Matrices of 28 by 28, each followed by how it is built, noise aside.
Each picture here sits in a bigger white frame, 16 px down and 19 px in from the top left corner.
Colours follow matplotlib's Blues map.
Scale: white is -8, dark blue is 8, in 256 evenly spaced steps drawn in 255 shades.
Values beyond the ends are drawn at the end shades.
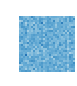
repeating rows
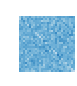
diagonal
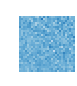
upper triangular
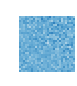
upper triangular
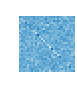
diagonal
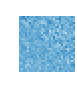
upper triangular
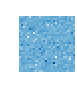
sparse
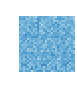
repeating columns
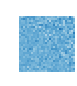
upper triangular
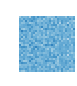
repeating rows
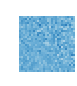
upper triangular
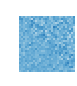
upper triangular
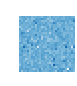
sparse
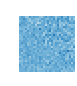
upper triangular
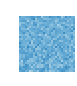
repeating columns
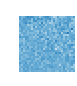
upper triangular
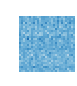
repeating columns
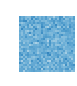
repeating columns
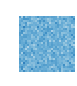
repeating rows
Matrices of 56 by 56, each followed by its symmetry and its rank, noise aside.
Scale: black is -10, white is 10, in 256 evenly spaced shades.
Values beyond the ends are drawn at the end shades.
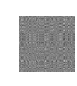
no symmetry, rank three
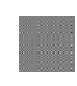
no symmetry, rank one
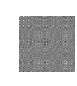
symmetric, rank three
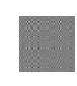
no symmetry, rank one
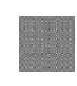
no symmetry, rank two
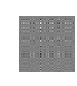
no symmetry, rank one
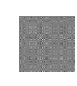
symmetric, rank two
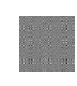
no symmetry, rank two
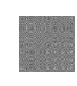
symmetric, rank three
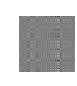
no symmetry, rank one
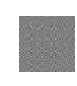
antisymmetric, rank two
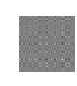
symmetric, rank one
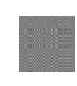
no symmetry, rank one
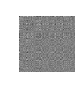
symmetric, rank three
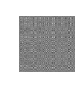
no symmetry, rank two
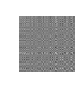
symmetric, rank two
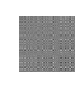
symmetric, rank one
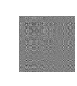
no symmetry, rank three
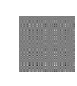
no symmetry, rank one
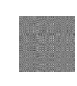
no symmetry, rank three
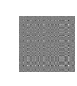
symmetric, rank one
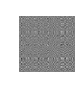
no symmetry, rank two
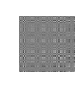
symmetric, rank one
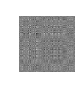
symmetric, rank two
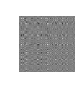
no symmetry, rank three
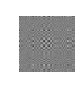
symmetric, rank one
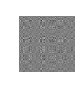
antisymmetric, rank two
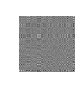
symmetric, rank two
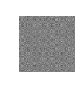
no symmetry, rank three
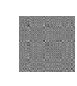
symmetric, rank two
